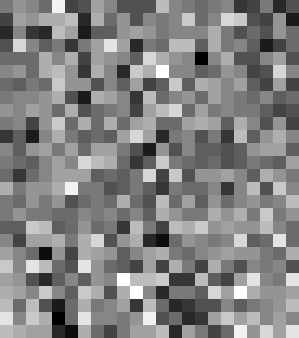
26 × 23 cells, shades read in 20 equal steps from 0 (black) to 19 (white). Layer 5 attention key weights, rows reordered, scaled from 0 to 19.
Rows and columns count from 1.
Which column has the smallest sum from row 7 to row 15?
18
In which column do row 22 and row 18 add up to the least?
5
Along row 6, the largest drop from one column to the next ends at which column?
14
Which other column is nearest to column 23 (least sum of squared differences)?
20
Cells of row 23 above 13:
5
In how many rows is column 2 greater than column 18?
11
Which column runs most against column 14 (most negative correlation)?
23
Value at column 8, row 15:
9
